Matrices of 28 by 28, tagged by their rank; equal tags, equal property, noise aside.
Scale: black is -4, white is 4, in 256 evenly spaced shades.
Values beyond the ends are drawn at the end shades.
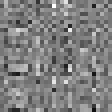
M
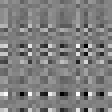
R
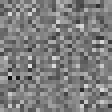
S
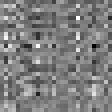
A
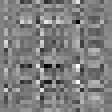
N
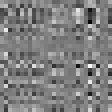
N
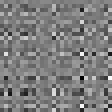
N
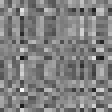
N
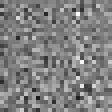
S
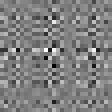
N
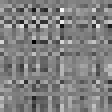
N
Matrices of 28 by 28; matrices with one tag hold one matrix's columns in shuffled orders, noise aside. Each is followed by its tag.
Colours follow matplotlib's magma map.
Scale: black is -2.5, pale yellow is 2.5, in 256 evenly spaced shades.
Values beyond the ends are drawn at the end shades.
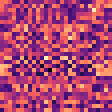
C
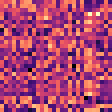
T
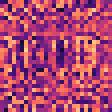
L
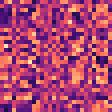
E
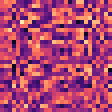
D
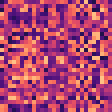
E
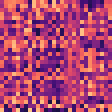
T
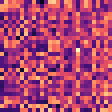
T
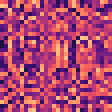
L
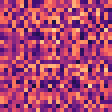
D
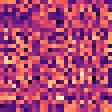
E
